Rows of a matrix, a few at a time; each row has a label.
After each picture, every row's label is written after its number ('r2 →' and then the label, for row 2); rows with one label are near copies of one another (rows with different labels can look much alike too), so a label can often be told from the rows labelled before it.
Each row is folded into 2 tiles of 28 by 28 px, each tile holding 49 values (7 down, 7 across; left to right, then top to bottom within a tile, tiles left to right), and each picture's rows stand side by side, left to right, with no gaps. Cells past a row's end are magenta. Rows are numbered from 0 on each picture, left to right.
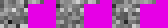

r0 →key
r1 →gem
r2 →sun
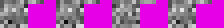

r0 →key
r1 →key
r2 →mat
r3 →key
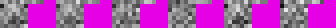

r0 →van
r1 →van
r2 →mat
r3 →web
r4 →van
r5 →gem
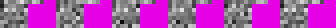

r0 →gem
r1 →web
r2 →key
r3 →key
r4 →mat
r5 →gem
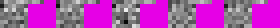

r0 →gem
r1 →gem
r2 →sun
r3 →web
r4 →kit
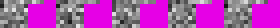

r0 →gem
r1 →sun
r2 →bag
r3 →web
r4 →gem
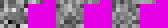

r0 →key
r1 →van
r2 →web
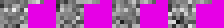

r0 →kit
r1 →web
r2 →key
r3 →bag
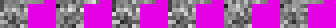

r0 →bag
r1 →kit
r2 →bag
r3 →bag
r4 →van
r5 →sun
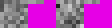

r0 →web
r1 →van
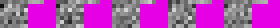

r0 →mat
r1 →sun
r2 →kit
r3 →web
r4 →mat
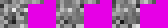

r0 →sun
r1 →key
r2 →key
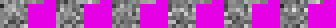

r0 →van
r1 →web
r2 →mat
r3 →bag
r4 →bag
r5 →kit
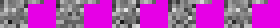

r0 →key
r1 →gem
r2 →key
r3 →web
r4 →key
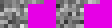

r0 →bag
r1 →mat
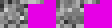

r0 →web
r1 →key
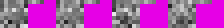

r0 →key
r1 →key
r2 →bag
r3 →van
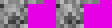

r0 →van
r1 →van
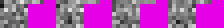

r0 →gem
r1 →sun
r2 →bag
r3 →key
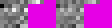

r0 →kit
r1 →kit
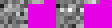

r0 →mat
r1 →kit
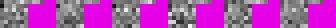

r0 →gem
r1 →van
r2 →kit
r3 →bag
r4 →web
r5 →key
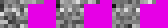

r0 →bag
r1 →gem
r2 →kit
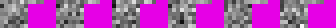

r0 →van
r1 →mat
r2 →gem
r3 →sun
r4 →web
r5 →bag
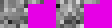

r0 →key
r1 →van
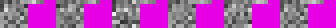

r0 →web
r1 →kit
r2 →bag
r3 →web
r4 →mat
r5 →web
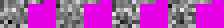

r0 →key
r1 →gem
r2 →bag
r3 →sun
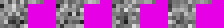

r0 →van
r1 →mat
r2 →sun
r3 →bag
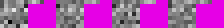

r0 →key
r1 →kit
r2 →mat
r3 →gem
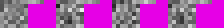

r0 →web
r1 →sun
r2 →web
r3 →sun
